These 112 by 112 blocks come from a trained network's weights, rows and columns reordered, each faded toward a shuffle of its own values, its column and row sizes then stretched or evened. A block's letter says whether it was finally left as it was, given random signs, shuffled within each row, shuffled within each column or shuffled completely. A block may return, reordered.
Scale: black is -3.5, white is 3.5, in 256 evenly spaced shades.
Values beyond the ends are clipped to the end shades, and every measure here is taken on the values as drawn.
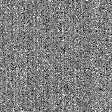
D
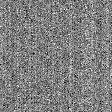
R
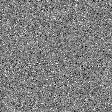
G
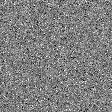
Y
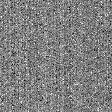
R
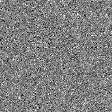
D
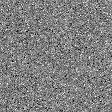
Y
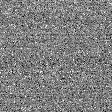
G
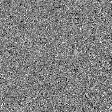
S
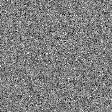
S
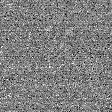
G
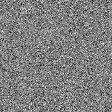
D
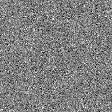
D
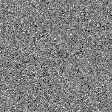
R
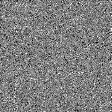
S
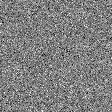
Y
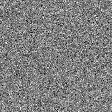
R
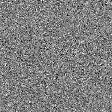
S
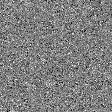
S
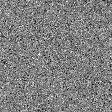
G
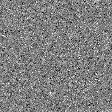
R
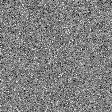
Y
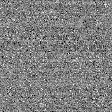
D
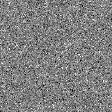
S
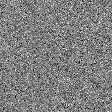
R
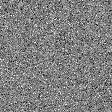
Y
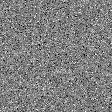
Y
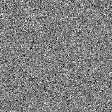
S
